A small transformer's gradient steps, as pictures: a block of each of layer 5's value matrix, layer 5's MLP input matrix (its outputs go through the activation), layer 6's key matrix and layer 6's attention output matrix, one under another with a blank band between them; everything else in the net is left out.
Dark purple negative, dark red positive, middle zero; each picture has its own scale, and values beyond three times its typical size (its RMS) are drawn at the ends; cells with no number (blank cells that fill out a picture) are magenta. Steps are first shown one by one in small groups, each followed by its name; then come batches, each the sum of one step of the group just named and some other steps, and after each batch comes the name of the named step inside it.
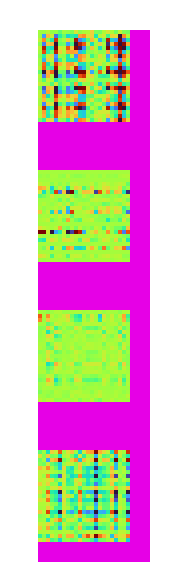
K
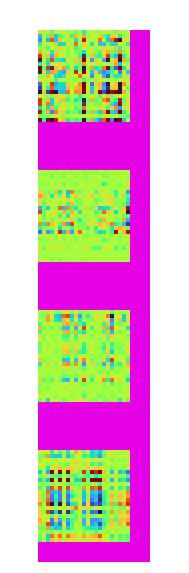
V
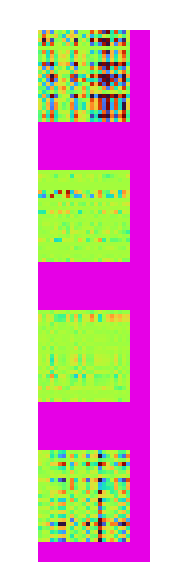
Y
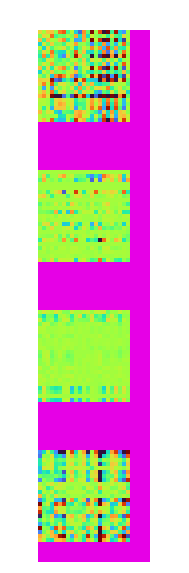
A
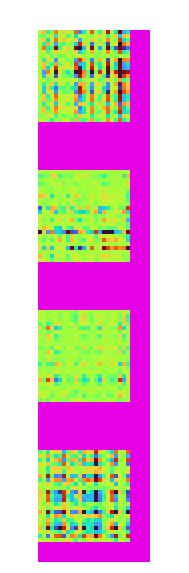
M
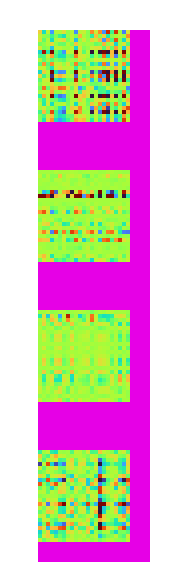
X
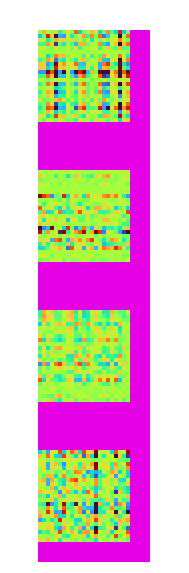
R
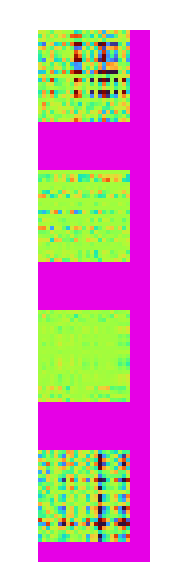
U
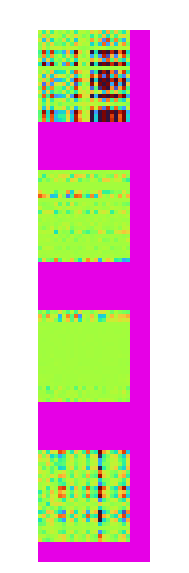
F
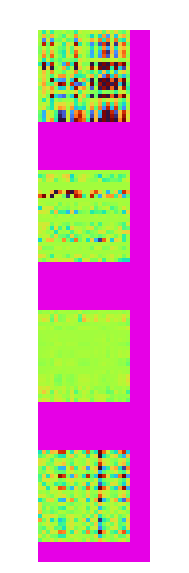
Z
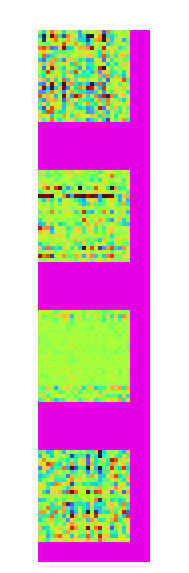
A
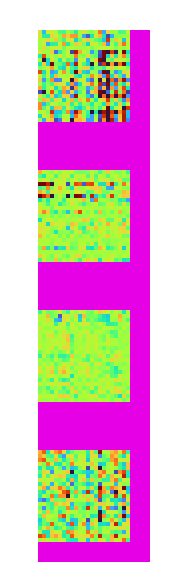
F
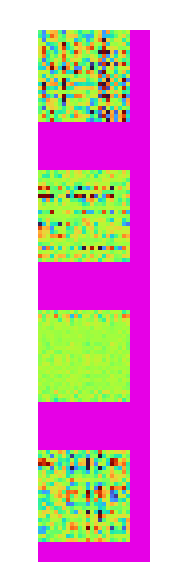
F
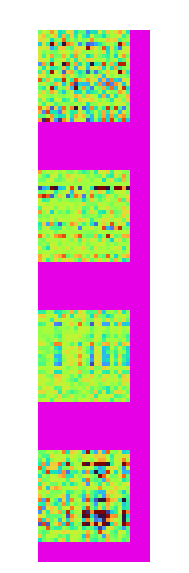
Z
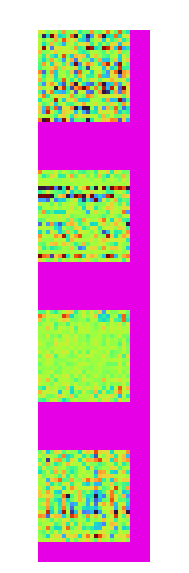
M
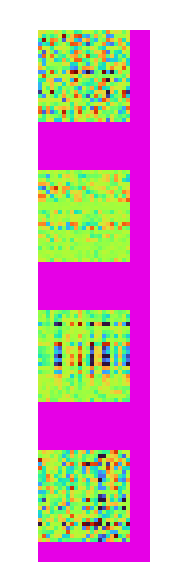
U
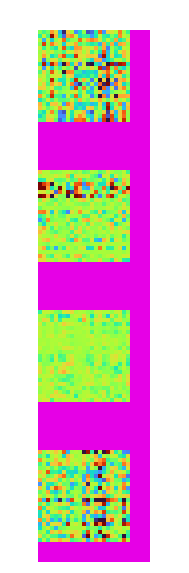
Z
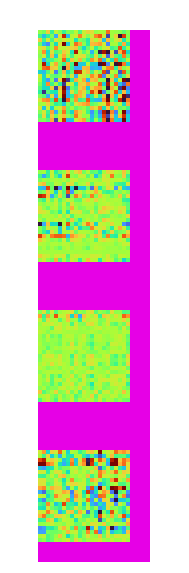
F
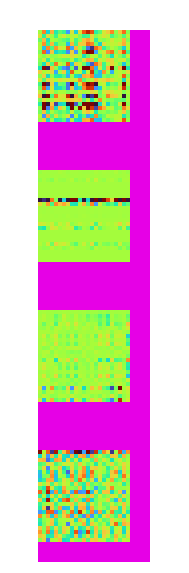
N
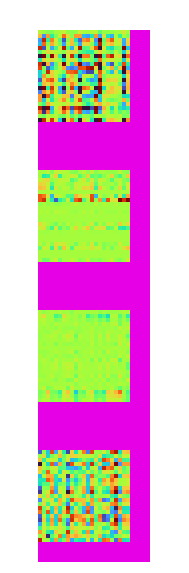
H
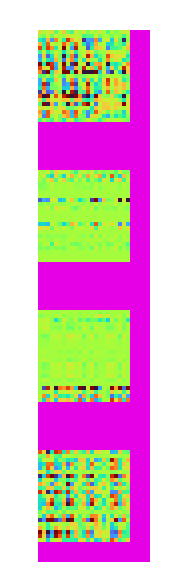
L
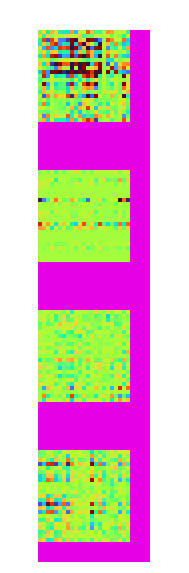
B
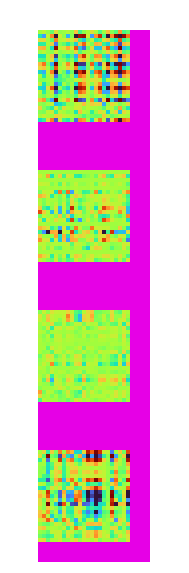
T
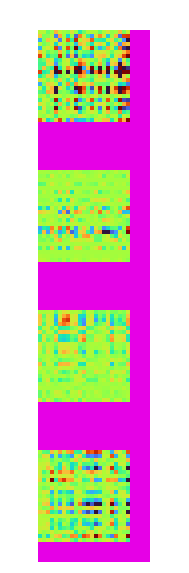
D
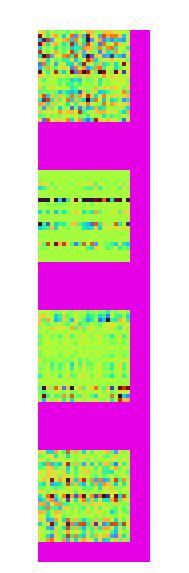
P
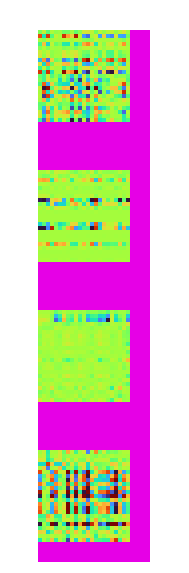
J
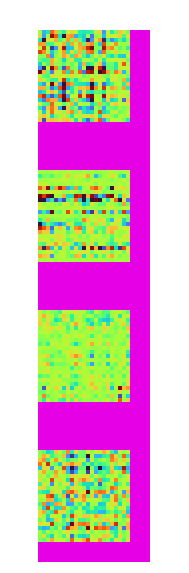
P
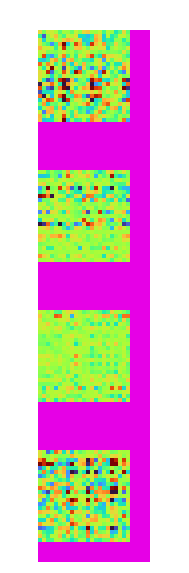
L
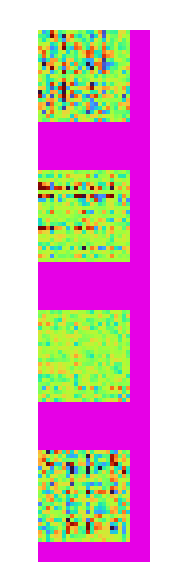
L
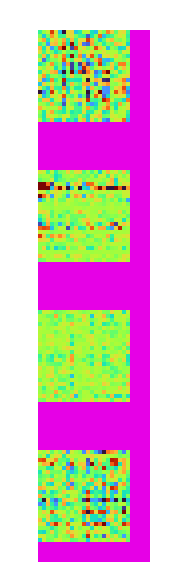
B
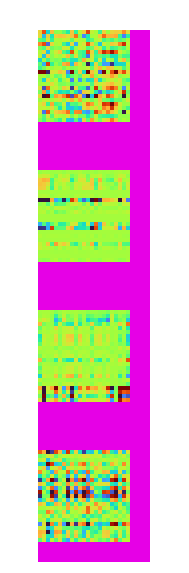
J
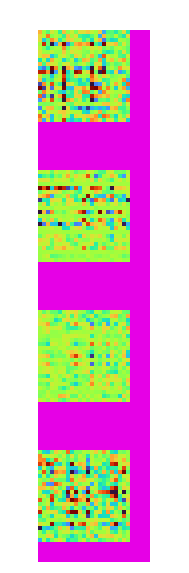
J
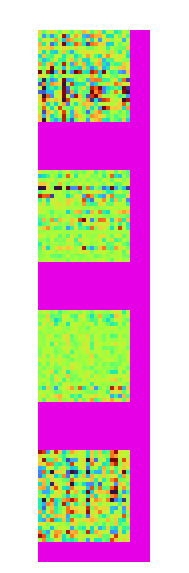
L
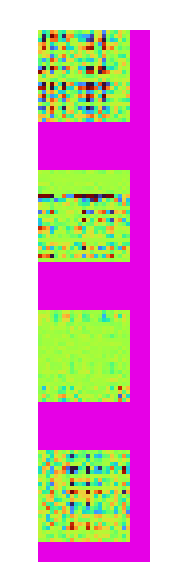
P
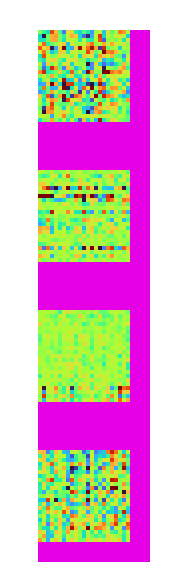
H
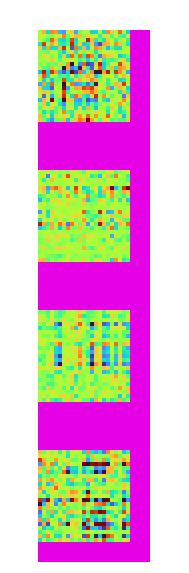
B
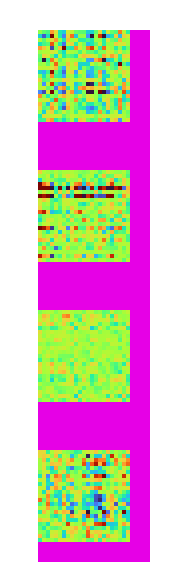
T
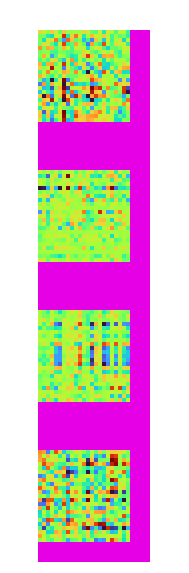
L
